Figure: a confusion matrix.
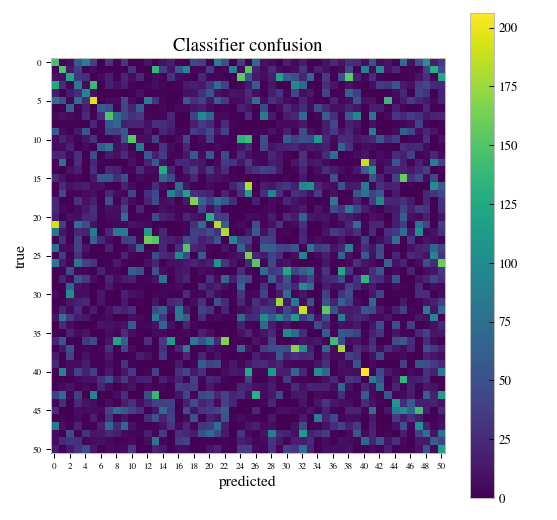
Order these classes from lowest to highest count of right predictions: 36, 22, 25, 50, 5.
50, 36, 25, 22, 5
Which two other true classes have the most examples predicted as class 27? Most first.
33, 7
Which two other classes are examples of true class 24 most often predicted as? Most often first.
17, 38
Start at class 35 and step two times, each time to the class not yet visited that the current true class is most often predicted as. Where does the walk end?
2
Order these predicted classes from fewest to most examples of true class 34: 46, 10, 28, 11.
11, 28, 46, 10
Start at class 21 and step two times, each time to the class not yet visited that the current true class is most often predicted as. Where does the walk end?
48
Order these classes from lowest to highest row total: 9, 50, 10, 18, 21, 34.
34, 50, 9, 18, 21, 10
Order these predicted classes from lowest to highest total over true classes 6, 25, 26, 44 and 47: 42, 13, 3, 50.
42, 13, 3, 50
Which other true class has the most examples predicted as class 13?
23
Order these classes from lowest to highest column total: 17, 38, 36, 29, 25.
36, 29, 38, 17, 25
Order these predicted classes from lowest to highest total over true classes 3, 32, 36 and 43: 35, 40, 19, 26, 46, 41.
46, 41, 40, 19, 35, 26
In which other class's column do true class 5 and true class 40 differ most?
43
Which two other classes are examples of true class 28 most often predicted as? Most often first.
40, 14
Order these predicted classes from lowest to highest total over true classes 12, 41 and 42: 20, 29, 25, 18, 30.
29, 30, 25, 20, 18
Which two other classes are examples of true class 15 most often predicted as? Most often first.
45, 14
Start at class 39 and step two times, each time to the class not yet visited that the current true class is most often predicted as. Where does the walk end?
38
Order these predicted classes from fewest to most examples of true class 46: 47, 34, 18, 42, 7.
42, 47, 7, 18, 34
